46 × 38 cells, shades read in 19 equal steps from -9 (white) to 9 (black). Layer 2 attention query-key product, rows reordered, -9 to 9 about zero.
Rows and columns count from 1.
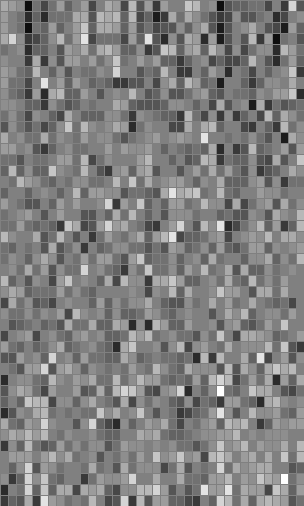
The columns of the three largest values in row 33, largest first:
25, 27, 34
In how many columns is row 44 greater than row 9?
10
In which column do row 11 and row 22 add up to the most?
23
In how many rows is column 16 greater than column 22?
17
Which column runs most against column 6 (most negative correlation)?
15
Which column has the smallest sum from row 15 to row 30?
22
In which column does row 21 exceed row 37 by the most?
29
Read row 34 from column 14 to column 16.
1 0 1
